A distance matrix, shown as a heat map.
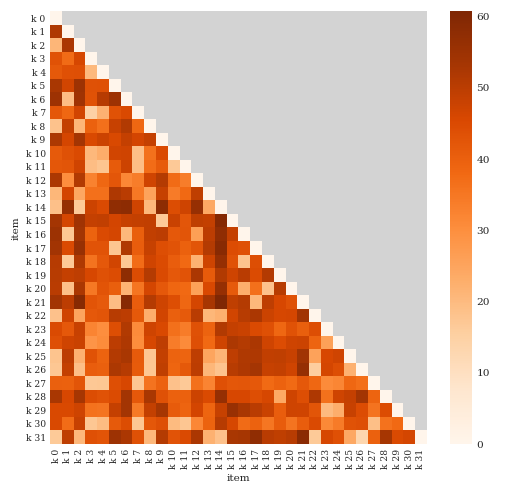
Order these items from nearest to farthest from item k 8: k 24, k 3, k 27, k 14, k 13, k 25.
k 25, k 14, k 13, k 27, k 3, k 24
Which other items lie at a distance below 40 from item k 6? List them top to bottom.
k 1, k 12, k 16, k 18, k 20
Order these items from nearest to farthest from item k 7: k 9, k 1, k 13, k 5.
k 13, k 1, k 5, k 9
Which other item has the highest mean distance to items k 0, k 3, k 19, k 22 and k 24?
k 6
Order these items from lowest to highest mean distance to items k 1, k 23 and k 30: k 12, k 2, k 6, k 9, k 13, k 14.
k 12, k 6, k 13, k 9, k 2, k 14
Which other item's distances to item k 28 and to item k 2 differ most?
k 14
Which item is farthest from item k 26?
k 21
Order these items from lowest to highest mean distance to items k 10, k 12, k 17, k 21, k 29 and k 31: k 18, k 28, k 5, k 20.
k 5, k 20, k 18, k 28
